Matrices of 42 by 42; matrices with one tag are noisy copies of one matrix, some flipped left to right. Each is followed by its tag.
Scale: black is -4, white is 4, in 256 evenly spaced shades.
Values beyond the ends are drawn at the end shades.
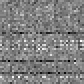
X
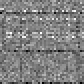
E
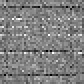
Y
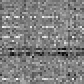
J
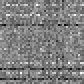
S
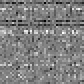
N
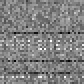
X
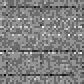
Y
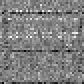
E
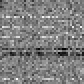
J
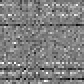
S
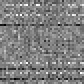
S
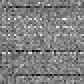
Y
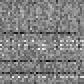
X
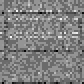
E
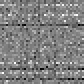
S
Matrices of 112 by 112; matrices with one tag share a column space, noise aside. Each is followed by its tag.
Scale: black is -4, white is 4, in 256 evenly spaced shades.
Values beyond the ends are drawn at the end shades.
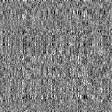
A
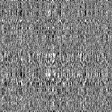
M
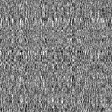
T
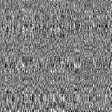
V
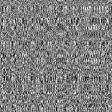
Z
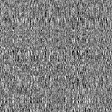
T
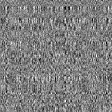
Z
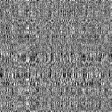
M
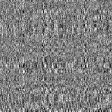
V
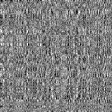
A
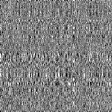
M
